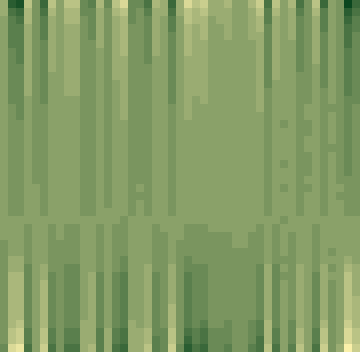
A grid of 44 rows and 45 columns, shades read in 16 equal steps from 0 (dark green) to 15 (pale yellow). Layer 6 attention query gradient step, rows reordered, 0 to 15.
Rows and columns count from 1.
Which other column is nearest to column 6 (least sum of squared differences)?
45
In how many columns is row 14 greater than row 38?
25
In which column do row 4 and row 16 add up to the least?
44
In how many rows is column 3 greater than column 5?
12
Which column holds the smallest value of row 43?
24
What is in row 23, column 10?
8
